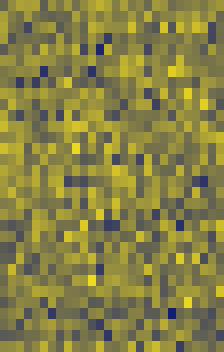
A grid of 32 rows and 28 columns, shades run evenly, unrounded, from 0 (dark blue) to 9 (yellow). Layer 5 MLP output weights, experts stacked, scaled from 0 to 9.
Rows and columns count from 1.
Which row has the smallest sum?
29
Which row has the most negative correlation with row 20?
28
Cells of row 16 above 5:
15
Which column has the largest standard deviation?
13
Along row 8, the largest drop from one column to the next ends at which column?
10
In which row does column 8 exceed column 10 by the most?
17
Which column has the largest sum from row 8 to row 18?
1
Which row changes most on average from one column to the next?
24
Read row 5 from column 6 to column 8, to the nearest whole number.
7 5 6
